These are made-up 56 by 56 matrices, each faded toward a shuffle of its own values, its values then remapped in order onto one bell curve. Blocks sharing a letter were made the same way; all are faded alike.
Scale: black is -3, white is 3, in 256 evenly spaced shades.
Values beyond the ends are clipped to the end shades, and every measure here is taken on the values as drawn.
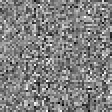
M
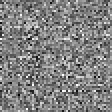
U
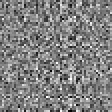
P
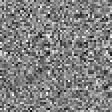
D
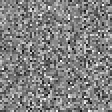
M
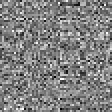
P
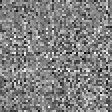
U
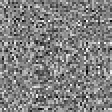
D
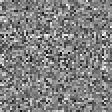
U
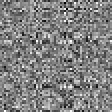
P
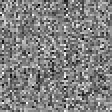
M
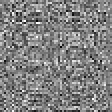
P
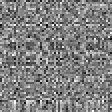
P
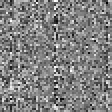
U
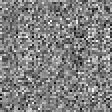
D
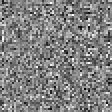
M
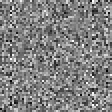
M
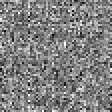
M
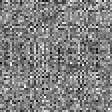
P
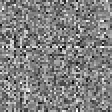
U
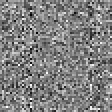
U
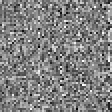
M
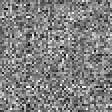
D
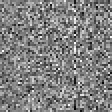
M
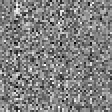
M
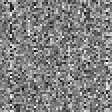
M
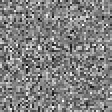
U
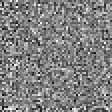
U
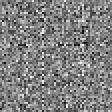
U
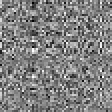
P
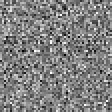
D
